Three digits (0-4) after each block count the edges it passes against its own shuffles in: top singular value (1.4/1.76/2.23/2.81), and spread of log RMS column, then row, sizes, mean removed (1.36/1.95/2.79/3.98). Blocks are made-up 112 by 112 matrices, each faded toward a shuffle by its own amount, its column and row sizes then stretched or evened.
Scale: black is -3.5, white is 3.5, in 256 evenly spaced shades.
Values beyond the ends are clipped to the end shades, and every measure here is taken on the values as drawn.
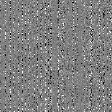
2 4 0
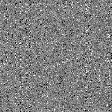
2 2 0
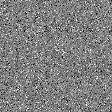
0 1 1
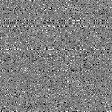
3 0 3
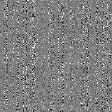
2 4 1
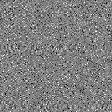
3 0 0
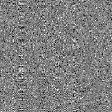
3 2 0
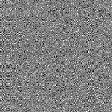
4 2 1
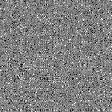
3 0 1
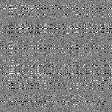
4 1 4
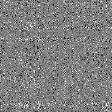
0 3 2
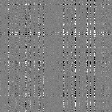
4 4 2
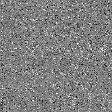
1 2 2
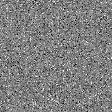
1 1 0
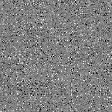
2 1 1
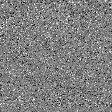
0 0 1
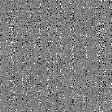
2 3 1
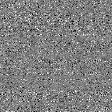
0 0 3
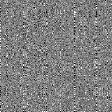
3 3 1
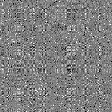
4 2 1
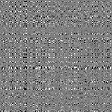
4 3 4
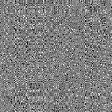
4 2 0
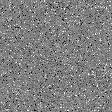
0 0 0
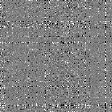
3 3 3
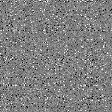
2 1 2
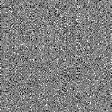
3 2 1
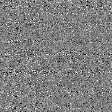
0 1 3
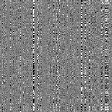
4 4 1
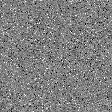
1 0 0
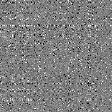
3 2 2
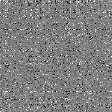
2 2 3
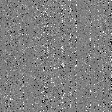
0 3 0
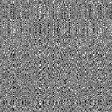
4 3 1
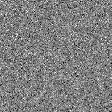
2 0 0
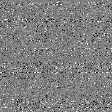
1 0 3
